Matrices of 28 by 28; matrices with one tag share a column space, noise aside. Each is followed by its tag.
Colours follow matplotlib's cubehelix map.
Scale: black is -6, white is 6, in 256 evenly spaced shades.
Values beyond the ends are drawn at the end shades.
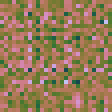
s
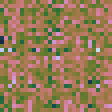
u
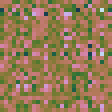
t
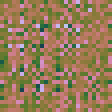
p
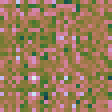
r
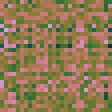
p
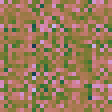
p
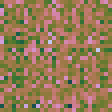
u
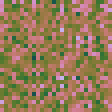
r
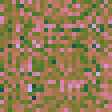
p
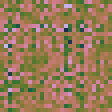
p
